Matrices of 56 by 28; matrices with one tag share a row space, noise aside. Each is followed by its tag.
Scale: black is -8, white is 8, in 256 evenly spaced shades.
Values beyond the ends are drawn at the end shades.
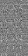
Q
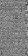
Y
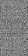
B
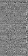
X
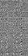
Q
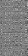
Y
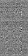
Q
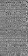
X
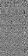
B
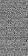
X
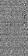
B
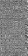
Y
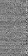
X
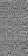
X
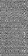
B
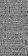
Y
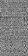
B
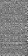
Y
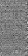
Y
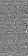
X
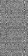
B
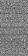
B
